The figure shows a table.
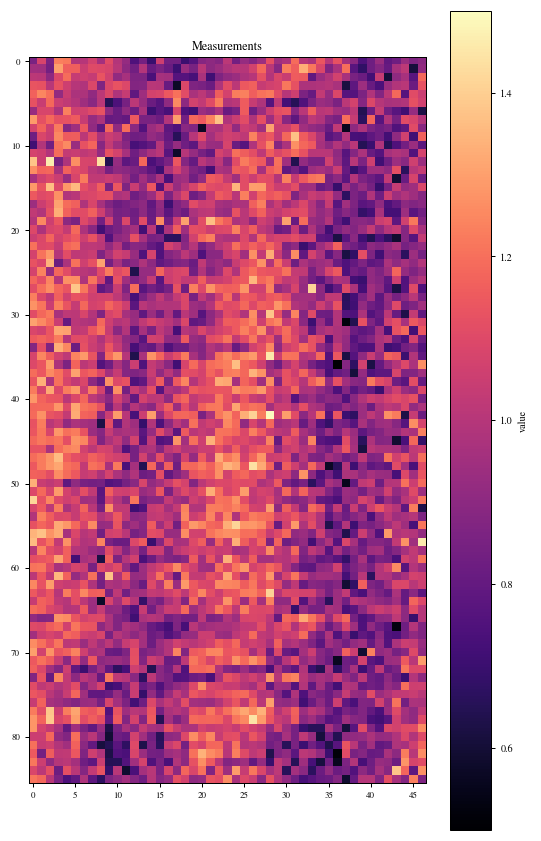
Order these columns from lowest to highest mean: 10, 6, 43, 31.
43, 10, 31, 6
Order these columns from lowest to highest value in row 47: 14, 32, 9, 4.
14, 32, 9, 4
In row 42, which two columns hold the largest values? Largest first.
28, 26
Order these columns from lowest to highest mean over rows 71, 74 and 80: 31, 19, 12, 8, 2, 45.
31, 8, 45, 12, 2, 19
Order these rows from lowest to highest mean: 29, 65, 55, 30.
30, 65, 29, 55
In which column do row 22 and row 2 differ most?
32
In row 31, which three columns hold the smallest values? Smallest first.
37, 38, 33
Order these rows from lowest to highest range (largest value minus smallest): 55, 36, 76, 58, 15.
58, 76, 15, 55, 36
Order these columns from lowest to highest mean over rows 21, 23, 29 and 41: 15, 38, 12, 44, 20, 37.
37, 38, 44, 15, 12, 20
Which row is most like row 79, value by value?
50
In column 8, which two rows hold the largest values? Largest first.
12, 24
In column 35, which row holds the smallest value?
48
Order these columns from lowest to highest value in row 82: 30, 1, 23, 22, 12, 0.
1, 30, 23, 12, 0, 22
